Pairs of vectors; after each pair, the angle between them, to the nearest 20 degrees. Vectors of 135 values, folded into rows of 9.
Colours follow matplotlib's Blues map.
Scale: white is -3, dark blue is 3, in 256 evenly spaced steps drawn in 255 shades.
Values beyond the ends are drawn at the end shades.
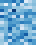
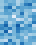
100 degrees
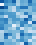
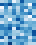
100 degrees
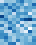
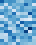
160 degrees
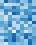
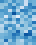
60 degrees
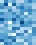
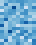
80 degrees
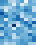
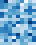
60 degrees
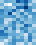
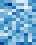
160 degrees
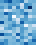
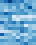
40 degrees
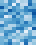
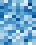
40 degrees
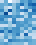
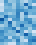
80 degrees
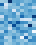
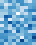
60 degrees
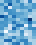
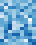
140 degrees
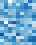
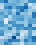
60 degrees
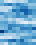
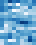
140 degrees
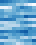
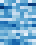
140 degrees
